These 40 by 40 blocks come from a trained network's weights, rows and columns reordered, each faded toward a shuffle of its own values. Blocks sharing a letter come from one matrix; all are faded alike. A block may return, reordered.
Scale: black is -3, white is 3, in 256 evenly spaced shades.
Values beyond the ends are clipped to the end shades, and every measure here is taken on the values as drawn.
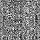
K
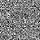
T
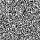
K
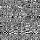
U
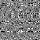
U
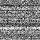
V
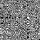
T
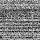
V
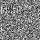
K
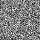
K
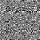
U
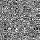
T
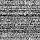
V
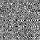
U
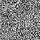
T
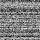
V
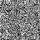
K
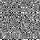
U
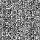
K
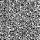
K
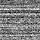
V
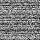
V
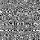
U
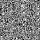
K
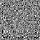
T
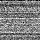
V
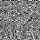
U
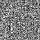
K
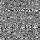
U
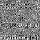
U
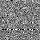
T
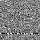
T
